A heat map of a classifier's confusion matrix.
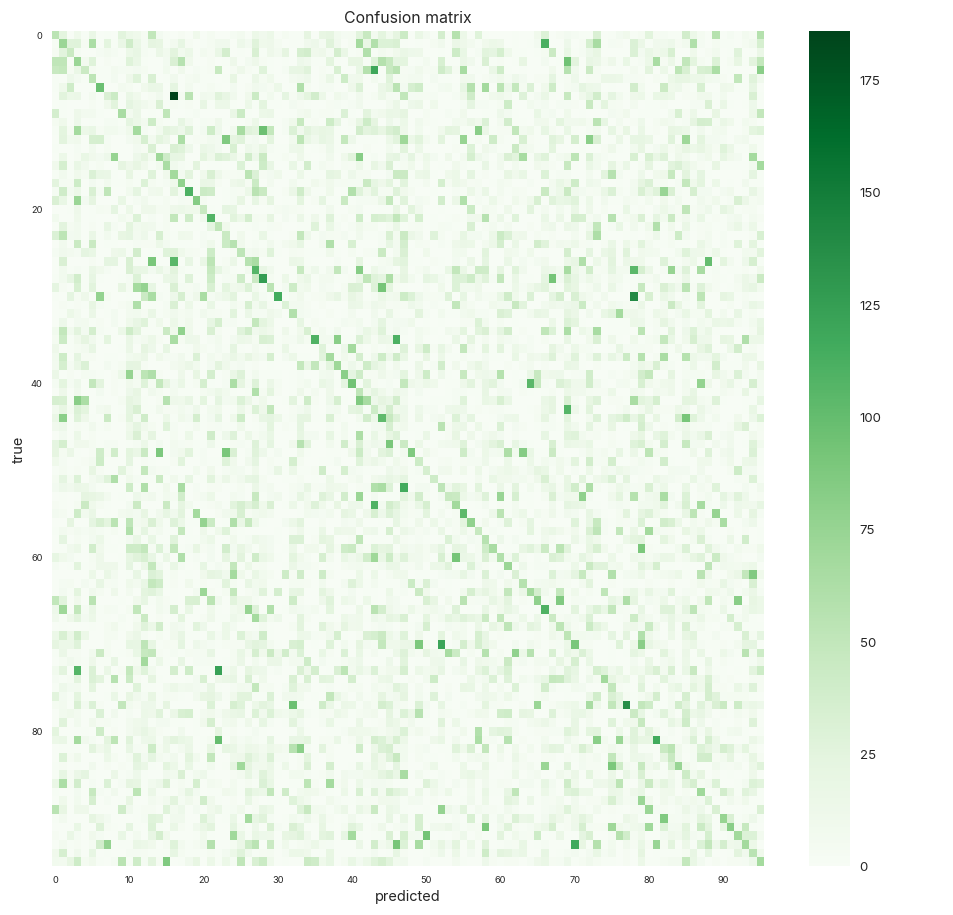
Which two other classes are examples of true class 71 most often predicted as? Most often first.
62, 53
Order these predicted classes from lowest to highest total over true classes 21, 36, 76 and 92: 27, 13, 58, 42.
42, 27, 13, 58
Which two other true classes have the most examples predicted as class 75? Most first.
84, 91
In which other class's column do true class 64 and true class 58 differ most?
20
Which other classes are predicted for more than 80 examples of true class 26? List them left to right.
13, 16, 88
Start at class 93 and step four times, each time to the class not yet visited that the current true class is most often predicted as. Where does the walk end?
45
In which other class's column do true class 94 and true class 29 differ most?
44
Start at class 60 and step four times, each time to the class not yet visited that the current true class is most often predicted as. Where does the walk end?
79
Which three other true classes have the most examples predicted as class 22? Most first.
73, 81, 4
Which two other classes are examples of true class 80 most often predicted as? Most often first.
57, 6
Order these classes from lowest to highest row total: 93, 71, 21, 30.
21, 71, 30, 93
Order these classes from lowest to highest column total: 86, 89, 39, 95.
89, 39, 86, 95
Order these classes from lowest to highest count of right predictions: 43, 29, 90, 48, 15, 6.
43, 29, 15, 90, 48, 6
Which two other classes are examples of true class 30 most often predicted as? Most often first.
78, 6
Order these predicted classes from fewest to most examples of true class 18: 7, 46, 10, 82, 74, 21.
10, 74, 46, 21, 7, 82
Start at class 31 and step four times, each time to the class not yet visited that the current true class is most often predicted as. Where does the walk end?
27
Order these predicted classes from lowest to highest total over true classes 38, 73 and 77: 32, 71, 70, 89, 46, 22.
71, 46, 70, 89, 32, 22
